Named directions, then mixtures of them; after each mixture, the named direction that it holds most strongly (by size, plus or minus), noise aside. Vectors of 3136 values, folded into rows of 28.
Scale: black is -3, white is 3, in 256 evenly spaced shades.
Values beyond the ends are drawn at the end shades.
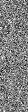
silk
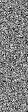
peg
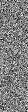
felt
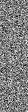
peg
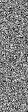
peg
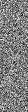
felt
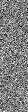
felt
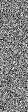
felt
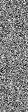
silk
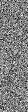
felt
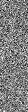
silk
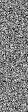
peg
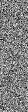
felt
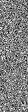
silk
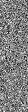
silk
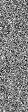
silk
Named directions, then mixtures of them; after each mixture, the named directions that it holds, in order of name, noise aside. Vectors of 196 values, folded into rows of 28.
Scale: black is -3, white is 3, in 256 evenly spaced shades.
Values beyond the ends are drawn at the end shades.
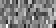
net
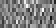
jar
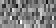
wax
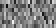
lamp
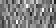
jar.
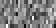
net.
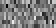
lamp.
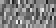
jar, net, wax.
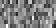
net.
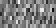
jar, net, wax.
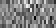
jar, lamp.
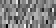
jar, net.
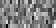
net.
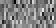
jar, lamp, wax.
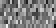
net, wax.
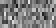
lamp, net, wax.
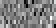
jar, net.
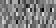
jar, net.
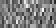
jar.
